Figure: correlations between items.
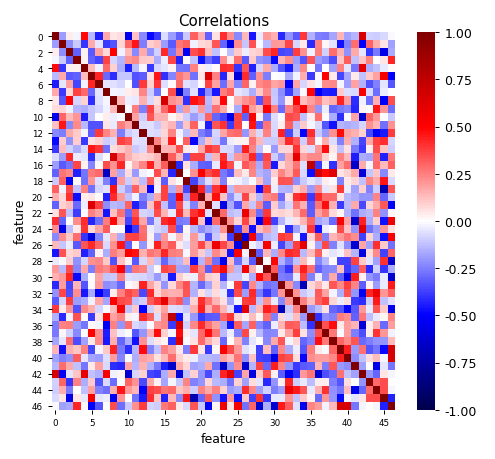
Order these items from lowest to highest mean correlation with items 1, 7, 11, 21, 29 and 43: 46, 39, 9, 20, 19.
39, 46, 20, 19, 9
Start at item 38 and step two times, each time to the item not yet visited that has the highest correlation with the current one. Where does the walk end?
36
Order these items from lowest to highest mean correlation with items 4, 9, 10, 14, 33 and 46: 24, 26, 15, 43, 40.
24, 43, 40, 26, 15
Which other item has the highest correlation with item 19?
23
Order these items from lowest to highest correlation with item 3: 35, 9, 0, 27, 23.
9, 0, 27, 23, 35
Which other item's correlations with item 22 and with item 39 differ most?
1
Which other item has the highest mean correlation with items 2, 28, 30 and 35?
29
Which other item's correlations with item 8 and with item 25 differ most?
26
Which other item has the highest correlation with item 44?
32
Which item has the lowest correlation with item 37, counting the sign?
7
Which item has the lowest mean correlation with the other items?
41
